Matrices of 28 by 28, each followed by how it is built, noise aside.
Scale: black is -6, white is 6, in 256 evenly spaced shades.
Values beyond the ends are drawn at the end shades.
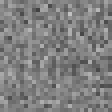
blocks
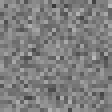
noise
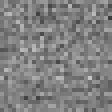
blocks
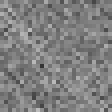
Toeplitz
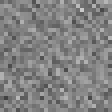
Toeplitz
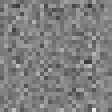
low rank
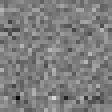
uneven rows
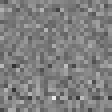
uneven rows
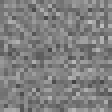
blocks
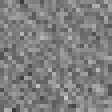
Toeplitz
